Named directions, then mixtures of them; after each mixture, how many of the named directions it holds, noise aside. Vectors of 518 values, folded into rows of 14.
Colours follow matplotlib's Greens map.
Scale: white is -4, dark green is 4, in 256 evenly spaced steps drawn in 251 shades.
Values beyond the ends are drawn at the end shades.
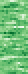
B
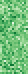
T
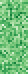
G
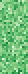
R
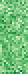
two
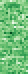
three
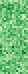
four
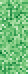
one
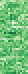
four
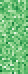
two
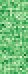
two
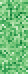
one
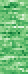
one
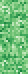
four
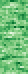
one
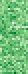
two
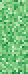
one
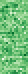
three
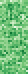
two
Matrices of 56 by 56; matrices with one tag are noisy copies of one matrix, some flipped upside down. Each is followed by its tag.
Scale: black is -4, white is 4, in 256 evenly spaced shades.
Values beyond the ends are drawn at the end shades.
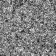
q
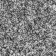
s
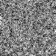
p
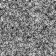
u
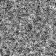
s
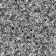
u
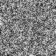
p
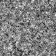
q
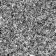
p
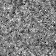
q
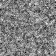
u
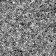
q
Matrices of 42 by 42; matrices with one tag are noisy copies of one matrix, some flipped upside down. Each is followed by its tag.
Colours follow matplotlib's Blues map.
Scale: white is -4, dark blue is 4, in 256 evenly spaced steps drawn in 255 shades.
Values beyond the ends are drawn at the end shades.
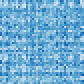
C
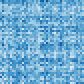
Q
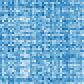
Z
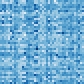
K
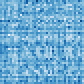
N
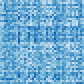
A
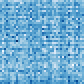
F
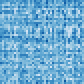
N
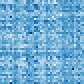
K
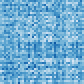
A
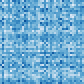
Q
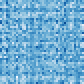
C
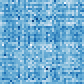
A
